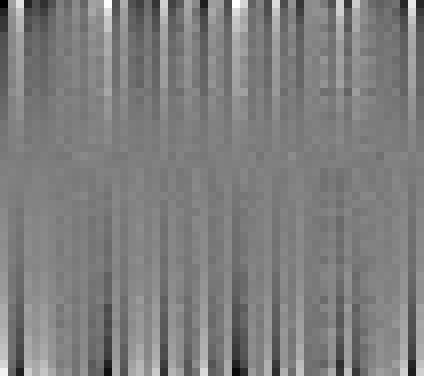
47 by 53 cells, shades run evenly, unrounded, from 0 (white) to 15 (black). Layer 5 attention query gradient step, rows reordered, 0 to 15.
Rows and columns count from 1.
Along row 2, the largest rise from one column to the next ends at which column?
53
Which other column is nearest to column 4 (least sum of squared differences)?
6
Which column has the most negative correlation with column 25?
41
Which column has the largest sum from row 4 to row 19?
1
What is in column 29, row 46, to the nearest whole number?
5
